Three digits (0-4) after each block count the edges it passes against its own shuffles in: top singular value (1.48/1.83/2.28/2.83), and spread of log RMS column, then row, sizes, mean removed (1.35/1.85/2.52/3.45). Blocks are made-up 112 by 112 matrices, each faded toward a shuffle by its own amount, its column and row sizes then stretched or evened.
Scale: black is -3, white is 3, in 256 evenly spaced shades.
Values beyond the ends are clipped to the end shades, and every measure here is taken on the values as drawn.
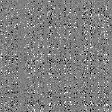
0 4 3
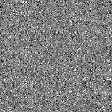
2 1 1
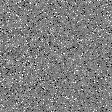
0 0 0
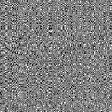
4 3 1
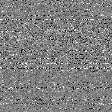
0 0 4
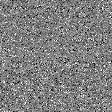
0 0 2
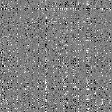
3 4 3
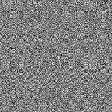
4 1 2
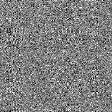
2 2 2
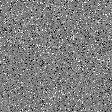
0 0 1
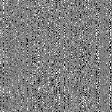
3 4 0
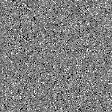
1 2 1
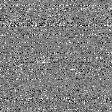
0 0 4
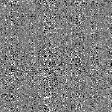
1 4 3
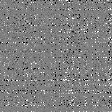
0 3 4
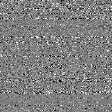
0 1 4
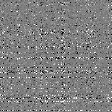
2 3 4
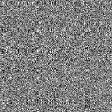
3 2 2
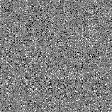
2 1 1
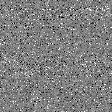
0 0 3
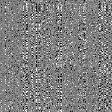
4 4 0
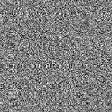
3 1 2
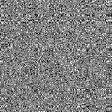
3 0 3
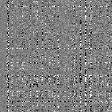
3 4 3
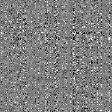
2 4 3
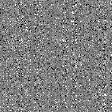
0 3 2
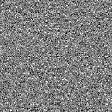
2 1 1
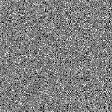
3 2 1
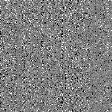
2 3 1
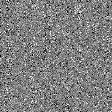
1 2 0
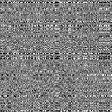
4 1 4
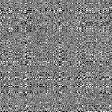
4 3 4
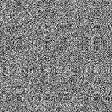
3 0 1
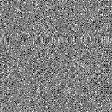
3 2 0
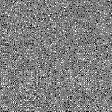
3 1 1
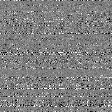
2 1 4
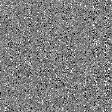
0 3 0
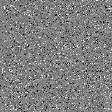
1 1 2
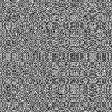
4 1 0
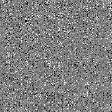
1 3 1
